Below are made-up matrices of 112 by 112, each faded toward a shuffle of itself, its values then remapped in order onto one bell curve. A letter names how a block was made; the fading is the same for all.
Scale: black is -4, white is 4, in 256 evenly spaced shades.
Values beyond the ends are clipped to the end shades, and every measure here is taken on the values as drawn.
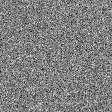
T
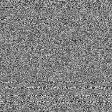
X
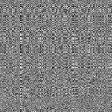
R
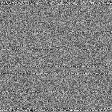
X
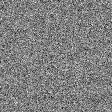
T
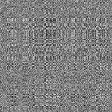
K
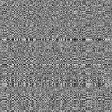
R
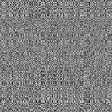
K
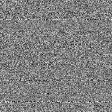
X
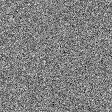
T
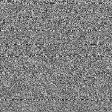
X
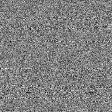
X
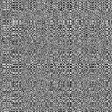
R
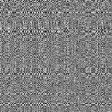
R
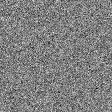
T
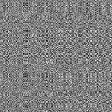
K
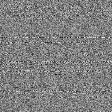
X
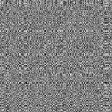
K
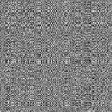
K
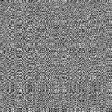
K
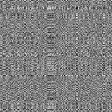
K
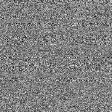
X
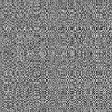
K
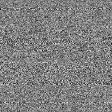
X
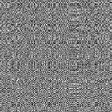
K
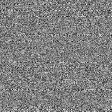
X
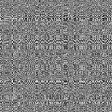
R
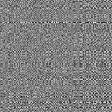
R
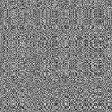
K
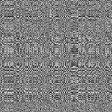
R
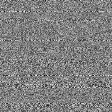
X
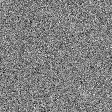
T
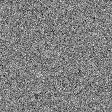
T
